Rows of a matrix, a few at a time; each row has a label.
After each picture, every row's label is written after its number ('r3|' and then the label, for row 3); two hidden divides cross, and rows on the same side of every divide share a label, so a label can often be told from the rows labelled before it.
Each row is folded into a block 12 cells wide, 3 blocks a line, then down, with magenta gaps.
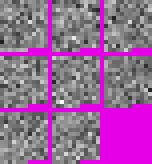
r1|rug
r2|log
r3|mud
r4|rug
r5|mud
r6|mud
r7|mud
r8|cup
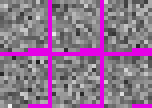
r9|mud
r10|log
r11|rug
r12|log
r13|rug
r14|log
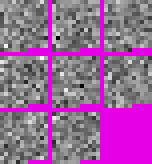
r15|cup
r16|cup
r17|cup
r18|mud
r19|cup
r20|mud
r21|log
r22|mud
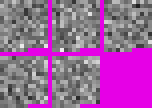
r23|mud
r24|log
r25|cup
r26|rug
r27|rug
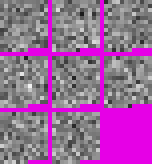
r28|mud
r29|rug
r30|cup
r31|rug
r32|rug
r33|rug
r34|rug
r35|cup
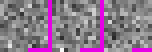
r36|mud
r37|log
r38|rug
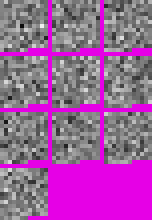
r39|cup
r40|mud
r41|rug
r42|log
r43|rug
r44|cup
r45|log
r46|rug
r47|rug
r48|mud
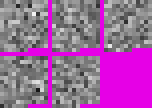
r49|log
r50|cup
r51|mud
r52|mud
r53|rug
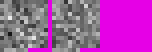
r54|rug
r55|rug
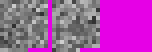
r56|rug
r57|log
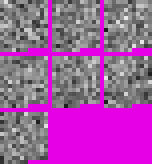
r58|rug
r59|rug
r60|rug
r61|log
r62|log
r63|cup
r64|mud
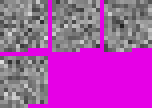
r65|cup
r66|rug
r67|mud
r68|mud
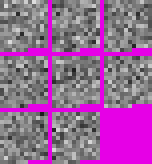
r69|mud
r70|log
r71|cup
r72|mud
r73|mud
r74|rug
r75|cup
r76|mud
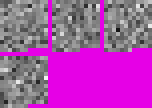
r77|log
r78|mud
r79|log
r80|rug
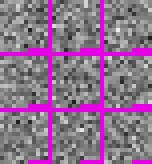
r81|cup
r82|log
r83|mud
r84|mud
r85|log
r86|rug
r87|rug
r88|log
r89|rug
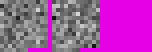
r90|rug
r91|mud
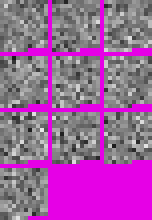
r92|mud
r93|rug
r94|log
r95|log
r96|mud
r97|cup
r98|rug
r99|mud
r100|rug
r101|mud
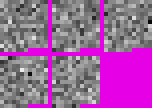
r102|rug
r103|cup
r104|cup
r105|rug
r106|log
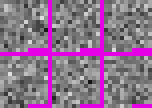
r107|rug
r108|rug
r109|log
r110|log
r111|rug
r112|cup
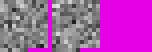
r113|mud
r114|mud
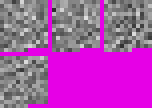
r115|rug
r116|rug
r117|rug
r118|cup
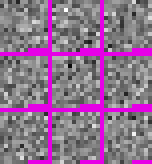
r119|rug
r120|log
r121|rug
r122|rug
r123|mud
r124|rug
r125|mud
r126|log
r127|log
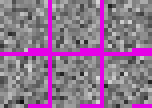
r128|rug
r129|rug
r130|cup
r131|cup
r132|rug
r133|log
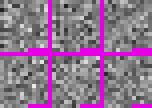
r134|rug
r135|log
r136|mud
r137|log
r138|log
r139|rug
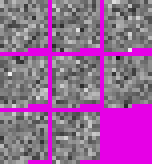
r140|mud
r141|mud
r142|mud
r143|rug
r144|mud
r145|rug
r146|mud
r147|rug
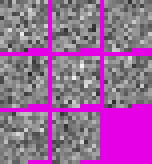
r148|cup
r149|log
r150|rug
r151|mud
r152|cup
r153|mud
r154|log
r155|rug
